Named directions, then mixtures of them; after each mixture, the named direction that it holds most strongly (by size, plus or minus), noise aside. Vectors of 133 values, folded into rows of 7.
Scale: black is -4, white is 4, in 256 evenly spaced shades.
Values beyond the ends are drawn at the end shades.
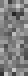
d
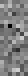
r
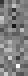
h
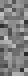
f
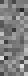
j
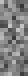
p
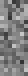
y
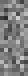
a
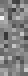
y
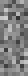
a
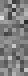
y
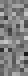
f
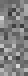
h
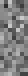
p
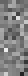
a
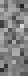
p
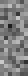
a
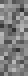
j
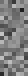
j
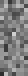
d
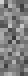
p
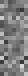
j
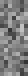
p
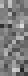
r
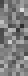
p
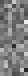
f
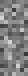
f
